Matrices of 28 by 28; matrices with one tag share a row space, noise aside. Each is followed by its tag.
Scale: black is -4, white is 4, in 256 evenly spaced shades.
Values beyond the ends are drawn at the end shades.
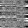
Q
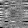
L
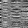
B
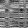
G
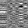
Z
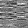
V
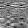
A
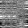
Q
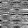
B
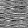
A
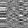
Z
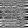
Q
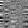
L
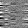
L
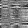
B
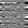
Q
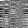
L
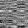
V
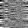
L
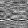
A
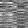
V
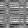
G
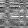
G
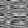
A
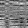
G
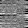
Q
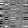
L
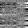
Q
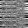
Q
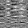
A
